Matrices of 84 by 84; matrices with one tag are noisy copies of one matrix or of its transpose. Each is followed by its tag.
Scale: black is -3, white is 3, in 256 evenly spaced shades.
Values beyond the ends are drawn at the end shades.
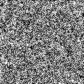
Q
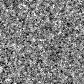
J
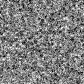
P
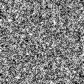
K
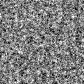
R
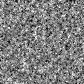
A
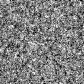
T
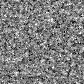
R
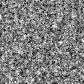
R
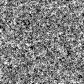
Q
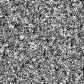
T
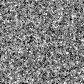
R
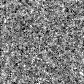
Q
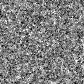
K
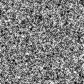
K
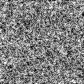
Q
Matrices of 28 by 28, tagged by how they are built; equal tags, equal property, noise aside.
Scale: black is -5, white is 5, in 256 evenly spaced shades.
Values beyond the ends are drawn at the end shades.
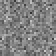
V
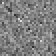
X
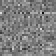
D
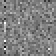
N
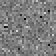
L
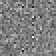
N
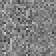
N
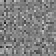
D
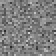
V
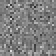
D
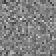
D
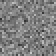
D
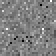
L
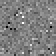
L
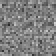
V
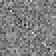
X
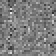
N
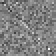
X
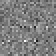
D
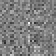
D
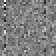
N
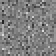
N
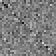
X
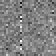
N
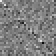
X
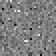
L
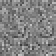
V
